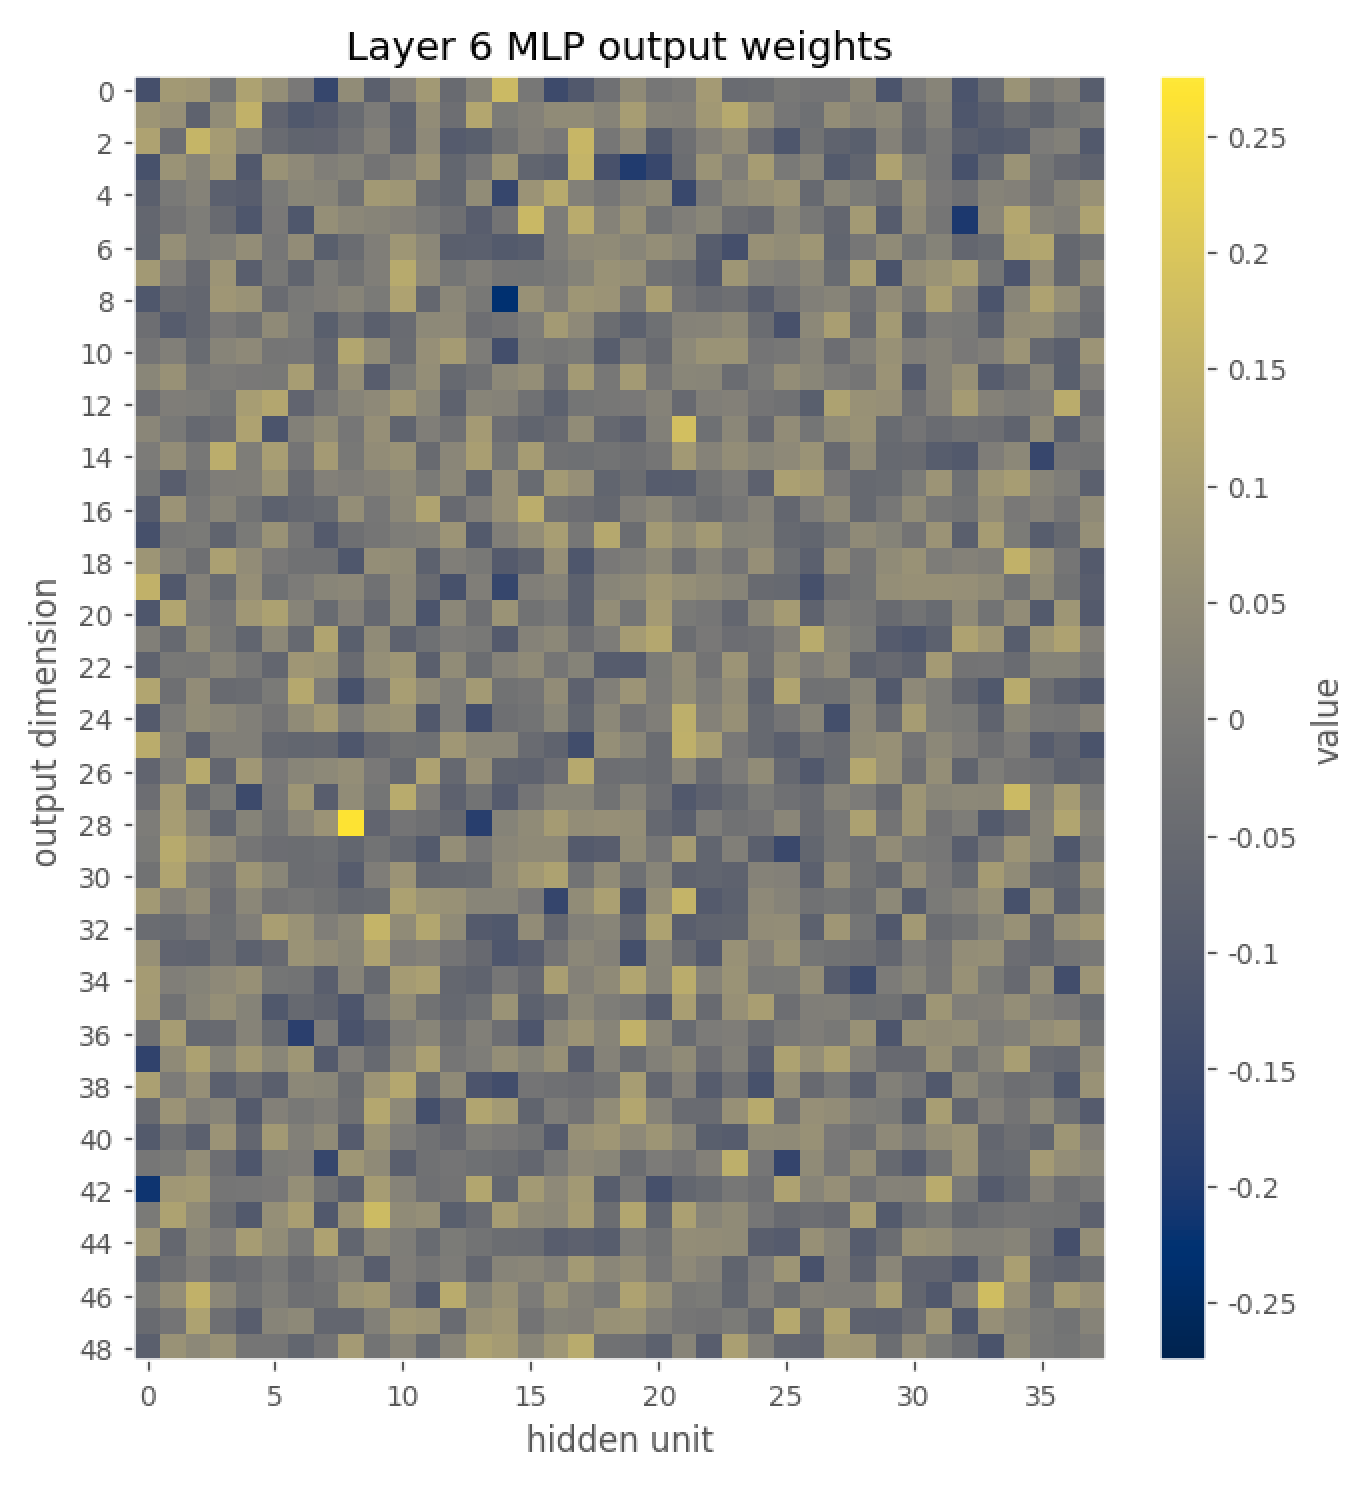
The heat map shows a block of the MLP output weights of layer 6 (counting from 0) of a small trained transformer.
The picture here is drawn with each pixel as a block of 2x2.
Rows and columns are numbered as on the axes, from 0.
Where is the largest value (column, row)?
8, 28
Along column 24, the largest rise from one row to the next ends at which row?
39
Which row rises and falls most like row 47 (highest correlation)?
37
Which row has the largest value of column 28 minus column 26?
26
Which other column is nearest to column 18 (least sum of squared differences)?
20
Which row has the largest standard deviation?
3
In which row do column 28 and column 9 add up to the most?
43
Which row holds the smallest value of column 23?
6
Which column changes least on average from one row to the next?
22
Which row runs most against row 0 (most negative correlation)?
33
